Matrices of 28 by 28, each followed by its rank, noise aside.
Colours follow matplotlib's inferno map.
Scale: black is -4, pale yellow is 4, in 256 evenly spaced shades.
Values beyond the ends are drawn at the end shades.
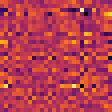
three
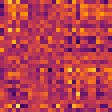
three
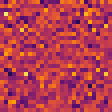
seven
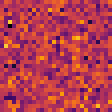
seven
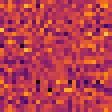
seven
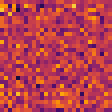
five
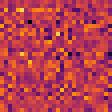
six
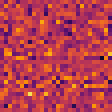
seven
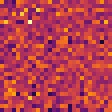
six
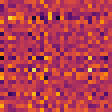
three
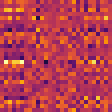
three
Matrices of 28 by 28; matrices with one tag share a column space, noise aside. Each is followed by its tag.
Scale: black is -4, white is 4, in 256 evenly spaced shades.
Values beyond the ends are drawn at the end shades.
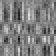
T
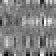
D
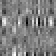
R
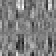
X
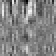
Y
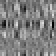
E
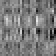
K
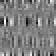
D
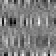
D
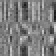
T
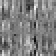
X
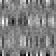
D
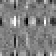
D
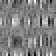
D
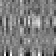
R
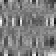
D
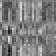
T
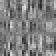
X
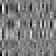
E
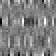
D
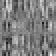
X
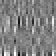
R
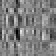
K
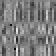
T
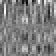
Y
